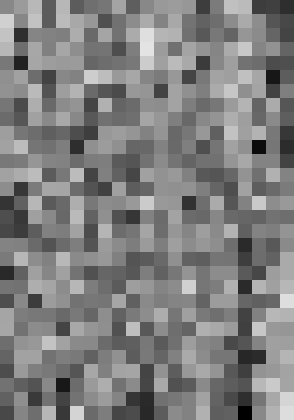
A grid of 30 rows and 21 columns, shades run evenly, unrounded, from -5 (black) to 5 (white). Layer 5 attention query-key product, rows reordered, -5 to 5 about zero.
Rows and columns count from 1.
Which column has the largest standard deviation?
18
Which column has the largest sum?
3
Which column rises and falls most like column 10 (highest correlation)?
19
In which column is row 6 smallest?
20
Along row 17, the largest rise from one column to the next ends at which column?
8
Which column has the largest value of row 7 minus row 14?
17
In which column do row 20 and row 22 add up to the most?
21
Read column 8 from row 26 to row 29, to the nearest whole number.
0 0 2 1
